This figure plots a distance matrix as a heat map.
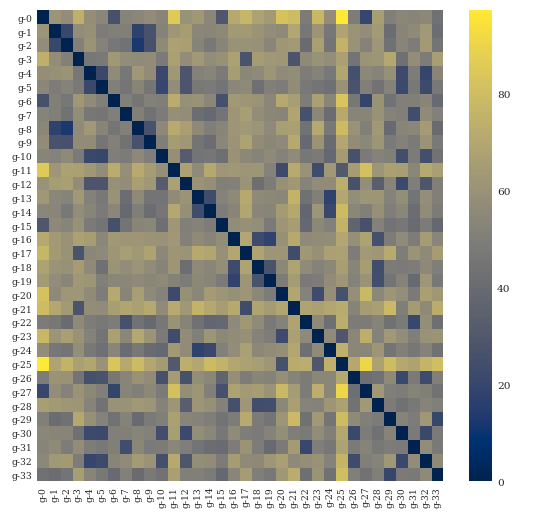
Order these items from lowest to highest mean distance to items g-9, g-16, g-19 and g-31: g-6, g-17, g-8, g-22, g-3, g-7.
g-22, g-7, g-8, g-6, g-3, g-17
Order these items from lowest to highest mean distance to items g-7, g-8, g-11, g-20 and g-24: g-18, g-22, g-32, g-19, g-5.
g-22, g-5, g-19, g-18, g-32
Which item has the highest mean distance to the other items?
g-25
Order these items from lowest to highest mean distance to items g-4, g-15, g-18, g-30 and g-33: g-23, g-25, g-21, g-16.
g-16, g-23, g-21, g-25
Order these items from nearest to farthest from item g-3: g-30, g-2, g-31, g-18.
g-30, g-2, g-31, g-18
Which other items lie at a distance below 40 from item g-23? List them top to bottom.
g-11, g-20, g-25
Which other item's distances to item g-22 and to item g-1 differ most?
g-31
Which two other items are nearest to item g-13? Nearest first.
g-24, g-14
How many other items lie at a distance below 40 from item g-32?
6
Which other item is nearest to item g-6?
g-27
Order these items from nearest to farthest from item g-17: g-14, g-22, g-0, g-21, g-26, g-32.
g-21, g-26, g-32, g-22, g-14, g-0
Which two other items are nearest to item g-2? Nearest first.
g-8, g-1
